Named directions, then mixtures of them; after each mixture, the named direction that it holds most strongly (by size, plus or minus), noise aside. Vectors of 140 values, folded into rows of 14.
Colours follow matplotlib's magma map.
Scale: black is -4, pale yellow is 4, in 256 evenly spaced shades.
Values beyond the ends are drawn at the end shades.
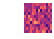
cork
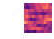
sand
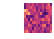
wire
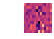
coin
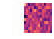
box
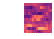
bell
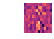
coin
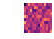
box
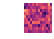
wire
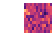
wire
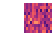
cork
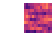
sand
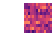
sand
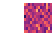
cork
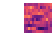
bell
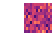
cork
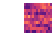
sand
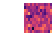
wire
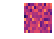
box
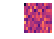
box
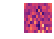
coin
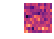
bell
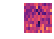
coin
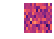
cork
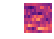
bell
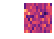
wire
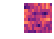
sand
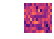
cork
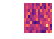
cork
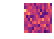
wire
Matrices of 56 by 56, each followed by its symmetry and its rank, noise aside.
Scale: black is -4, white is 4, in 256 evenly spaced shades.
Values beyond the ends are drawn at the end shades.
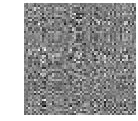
no symmetry, rank six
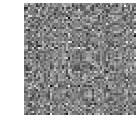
no symmetry, rank eight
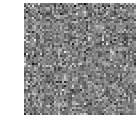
antisymmetric, rank twelve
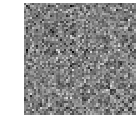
symmetric, rank twelve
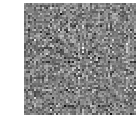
antisymmetric, rank twelve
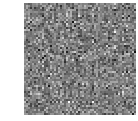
no symmetry, rank twelve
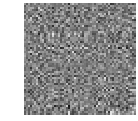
no symmetry, rank six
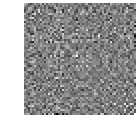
symmetric, rank eight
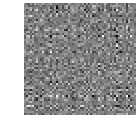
no symmetry, rank six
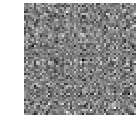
antisymmetric, rank eight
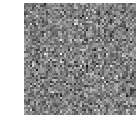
no symmetry, rank twelve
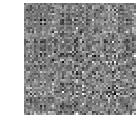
symmetric, rank six
